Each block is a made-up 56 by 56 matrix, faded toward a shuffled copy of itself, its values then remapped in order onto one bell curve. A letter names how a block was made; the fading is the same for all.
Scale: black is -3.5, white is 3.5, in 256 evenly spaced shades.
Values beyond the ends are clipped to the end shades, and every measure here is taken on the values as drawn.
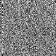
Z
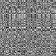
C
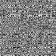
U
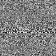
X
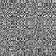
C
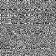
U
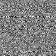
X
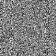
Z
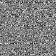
X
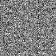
Z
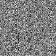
Z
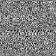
U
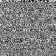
U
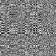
C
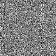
Z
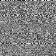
X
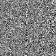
Z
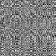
C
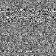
U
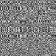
C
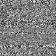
X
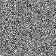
Z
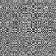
C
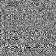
U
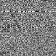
U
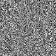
Z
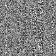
Z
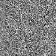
Z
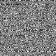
X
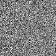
Z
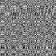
C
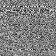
X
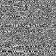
U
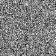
Z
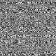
U
